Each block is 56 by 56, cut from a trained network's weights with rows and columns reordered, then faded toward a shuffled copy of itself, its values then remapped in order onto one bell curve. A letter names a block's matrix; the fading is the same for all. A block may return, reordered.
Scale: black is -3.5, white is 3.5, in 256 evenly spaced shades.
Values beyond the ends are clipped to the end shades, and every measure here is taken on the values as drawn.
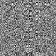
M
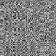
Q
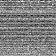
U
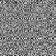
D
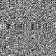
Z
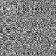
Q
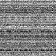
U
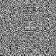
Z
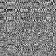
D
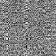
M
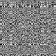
Q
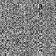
M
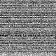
U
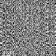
M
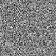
Z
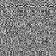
D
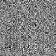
M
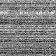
U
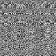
Q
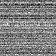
U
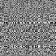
Q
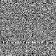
Z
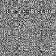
Z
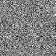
Z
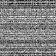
U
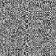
M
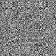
Z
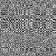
D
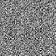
M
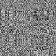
Q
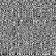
D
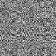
Z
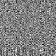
Z
